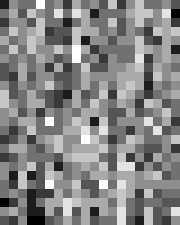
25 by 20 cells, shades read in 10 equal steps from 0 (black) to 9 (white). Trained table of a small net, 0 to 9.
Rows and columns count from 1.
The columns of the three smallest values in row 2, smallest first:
20, 11, 3
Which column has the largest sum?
9
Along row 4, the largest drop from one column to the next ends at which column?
6
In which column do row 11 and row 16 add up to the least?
13
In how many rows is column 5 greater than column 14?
8
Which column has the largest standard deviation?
4
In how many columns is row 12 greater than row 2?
8
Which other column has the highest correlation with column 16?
5
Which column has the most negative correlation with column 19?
14
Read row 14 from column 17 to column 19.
8 4 6
